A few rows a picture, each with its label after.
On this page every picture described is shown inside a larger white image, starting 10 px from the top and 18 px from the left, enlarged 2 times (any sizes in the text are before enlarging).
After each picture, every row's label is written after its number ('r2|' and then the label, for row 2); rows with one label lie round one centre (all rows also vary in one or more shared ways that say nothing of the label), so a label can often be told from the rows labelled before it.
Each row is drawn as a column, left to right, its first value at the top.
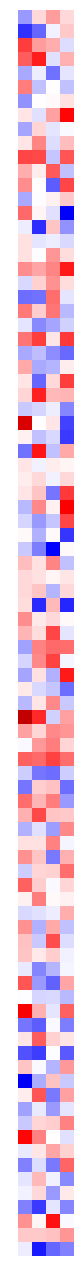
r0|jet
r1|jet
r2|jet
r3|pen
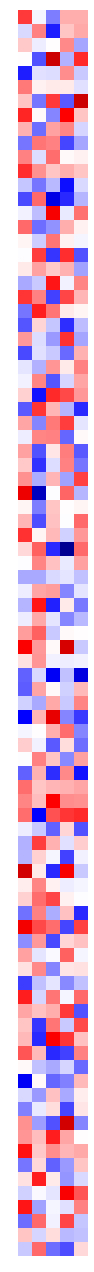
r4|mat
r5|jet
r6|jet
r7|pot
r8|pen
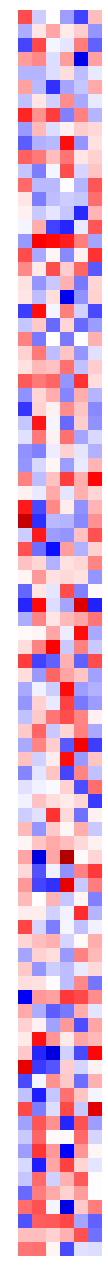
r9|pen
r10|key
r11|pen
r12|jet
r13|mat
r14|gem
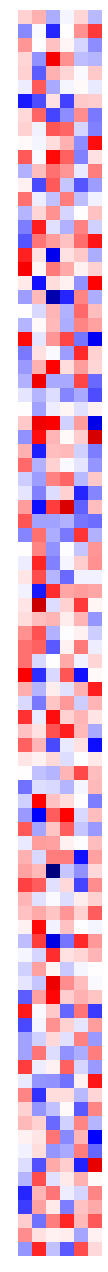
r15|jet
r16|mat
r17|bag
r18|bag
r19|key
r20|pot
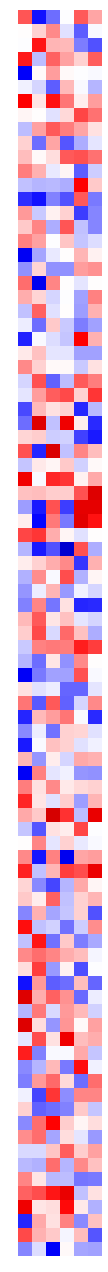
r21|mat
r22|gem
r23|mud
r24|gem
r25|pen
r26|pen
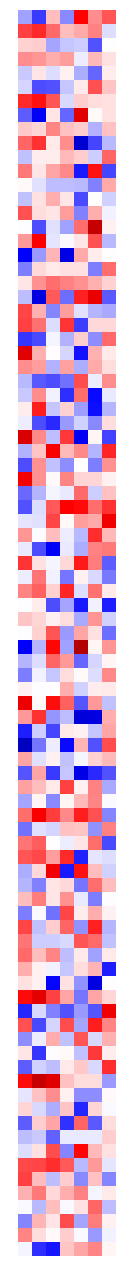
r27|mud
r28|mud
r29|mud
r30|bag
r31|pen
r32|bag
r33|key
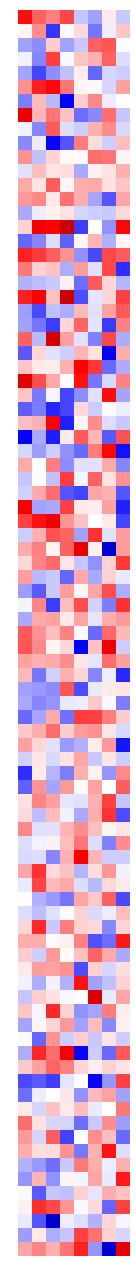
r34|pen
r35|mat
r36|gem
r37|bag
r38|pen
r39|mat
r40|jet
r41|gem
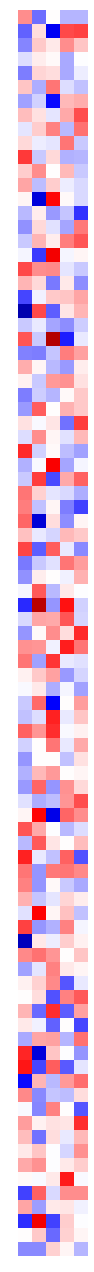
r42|mat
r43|bag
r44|gem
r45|mat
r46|mud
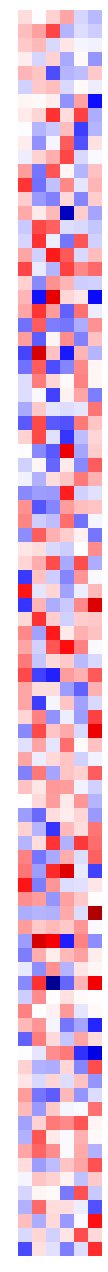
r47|jet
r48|key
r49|jet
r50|mat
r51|pen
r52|bag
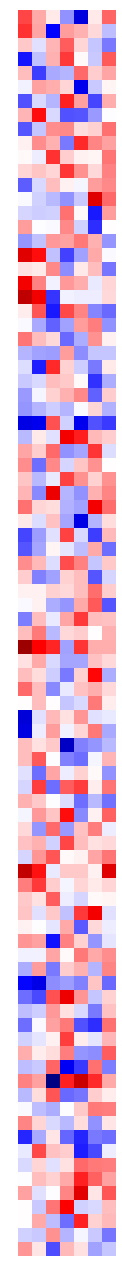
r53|pot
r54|jet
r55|mat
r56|gem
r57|gem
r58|bag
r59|gem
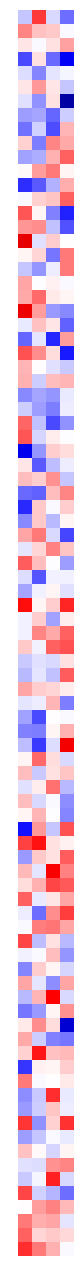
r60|pot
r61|bag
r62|mat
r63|mat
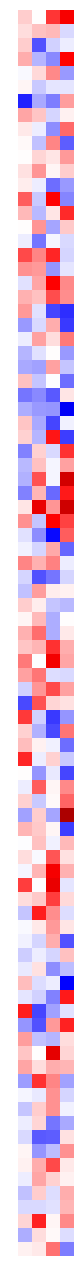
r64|jet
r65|bag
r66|pot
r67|bag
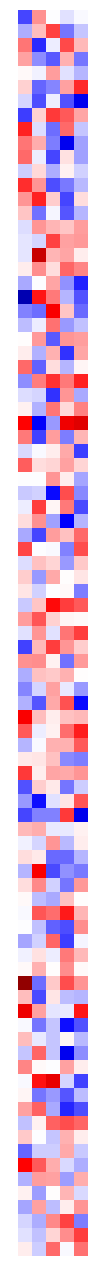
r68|gem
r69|gem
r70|key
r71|bag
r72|mat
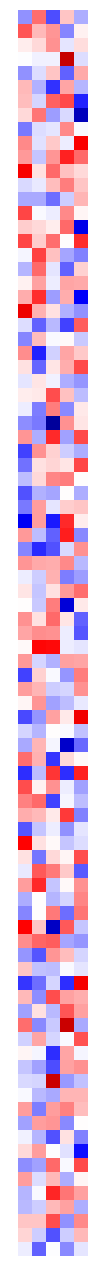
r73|jet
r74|jet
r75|gem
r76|gem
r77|pot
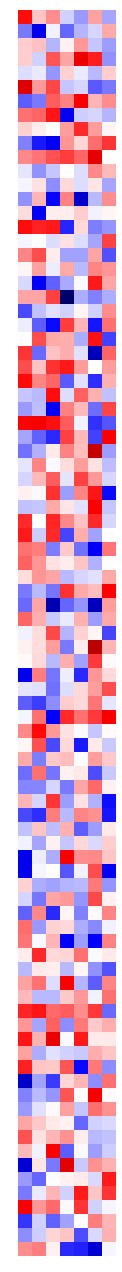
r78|key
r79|gem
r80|pen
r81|mud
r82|gem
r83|jet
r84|key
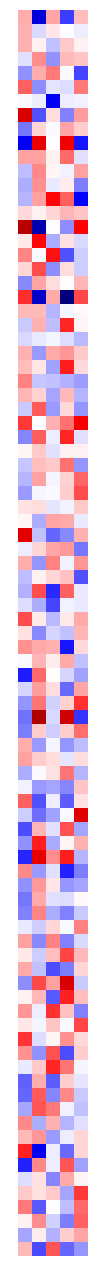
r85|key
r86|jet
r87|pot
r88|mud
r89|bag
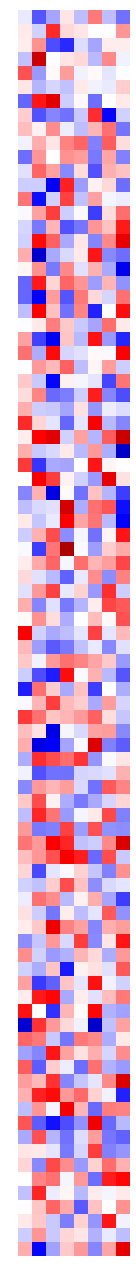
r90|mud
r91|jet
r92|mud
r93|pen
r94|jet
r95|mud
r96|bag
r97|gem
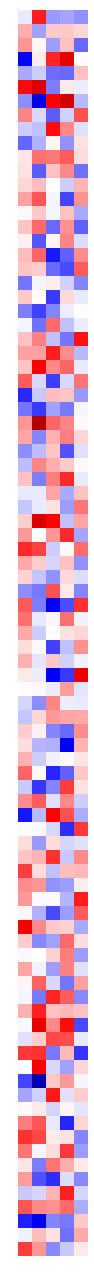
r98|mat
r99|pot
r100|mud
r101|gem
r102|pen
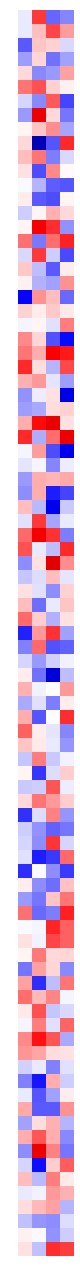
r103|key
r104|key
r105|mud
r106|pot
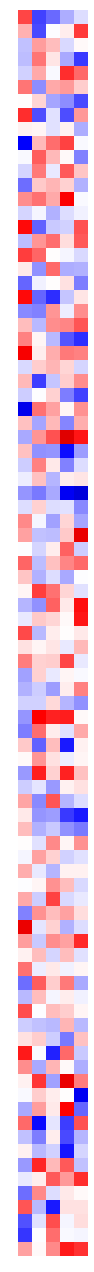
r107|mud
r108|gem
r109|jet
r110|gem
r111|key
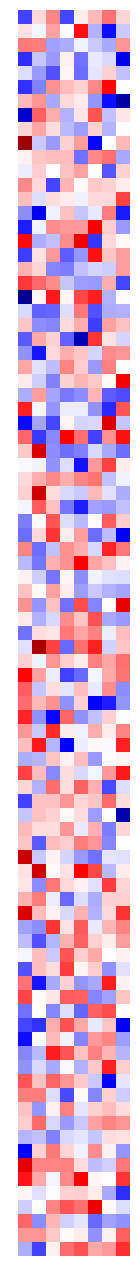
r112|mat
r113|mat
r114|bag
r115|gem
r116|mat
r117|gem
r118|pot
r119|mat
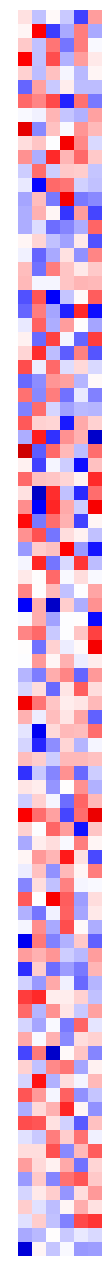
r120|mud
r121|mud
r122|pen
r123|mat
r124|jet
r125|bag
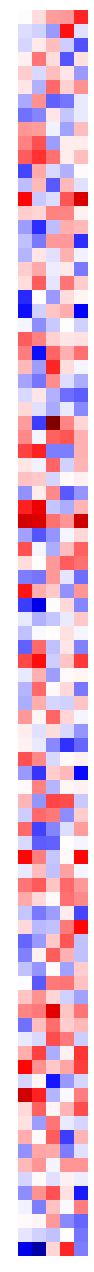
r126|mud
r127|jet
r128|pot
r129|pot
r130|mud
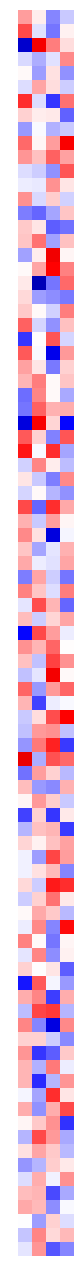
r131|key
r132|mat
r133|jet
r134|jet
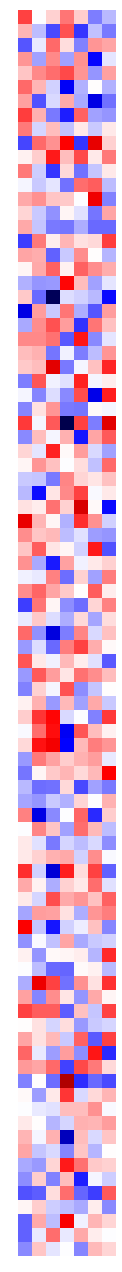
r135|mud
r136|key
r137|key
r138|pot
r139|pen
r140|mat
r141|pot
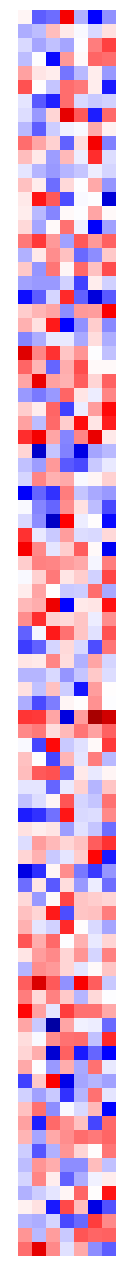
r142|key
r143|gem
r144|mud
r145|pen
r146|pen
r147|jet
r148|jet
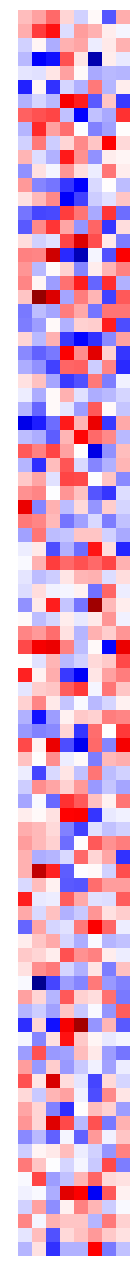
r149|pen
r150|mat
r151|mud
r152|pot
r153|pot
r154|mat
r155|jet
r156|jet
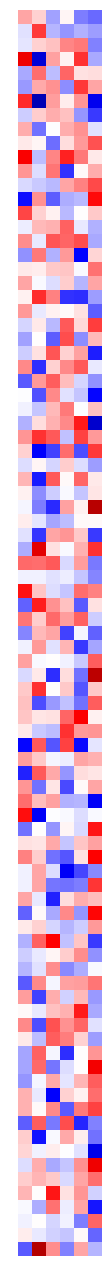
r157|jet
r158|pot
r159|gem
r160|key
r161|gem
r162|bag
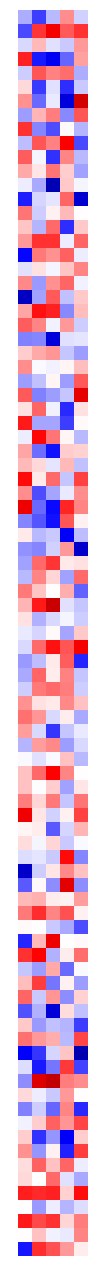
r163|bag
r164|pot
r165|pot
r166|pot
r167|pen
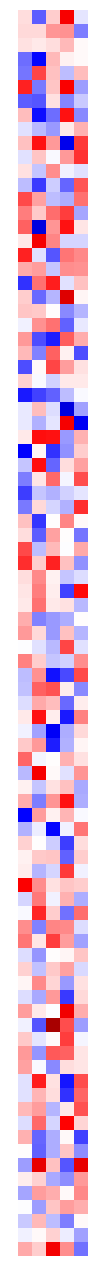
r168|jet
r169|pot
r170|pot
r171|pot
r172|gem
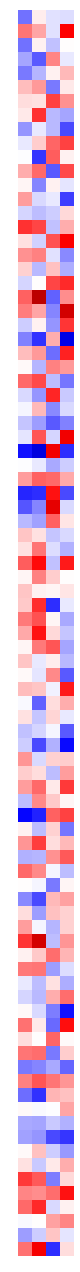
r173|gem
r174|gem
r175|pen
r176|pot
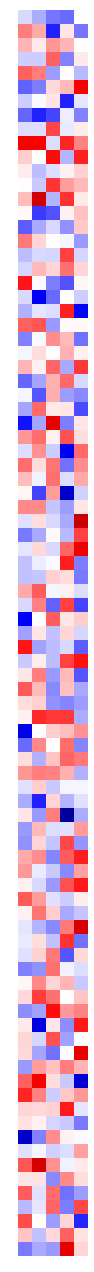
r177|pot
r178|mud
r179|gem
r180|jet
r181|mat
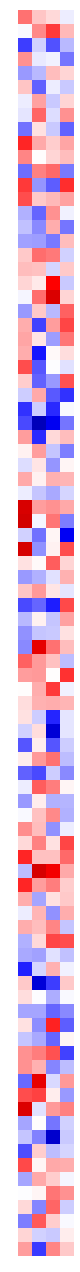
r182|pen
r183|jet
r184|pot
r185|pen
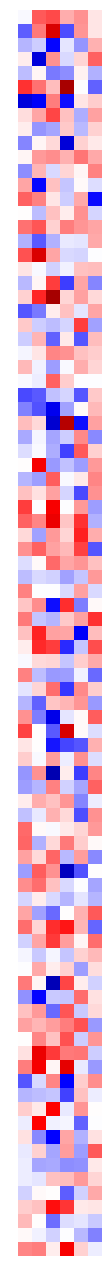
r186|bag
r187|pot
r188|pen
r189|bag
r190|key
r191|gem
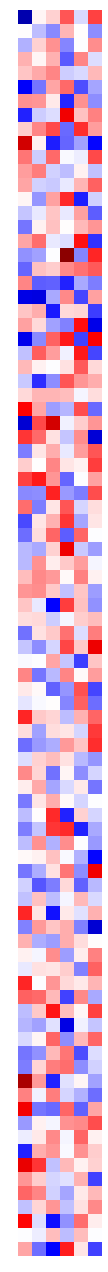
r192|gem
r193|mud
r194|mud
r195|pen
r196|key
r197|gem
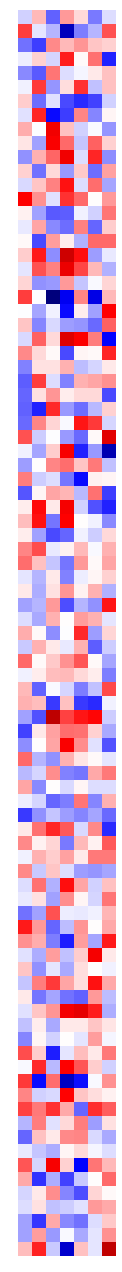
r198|mud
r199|pen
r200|gem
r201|jet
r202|jet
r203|gem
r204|pot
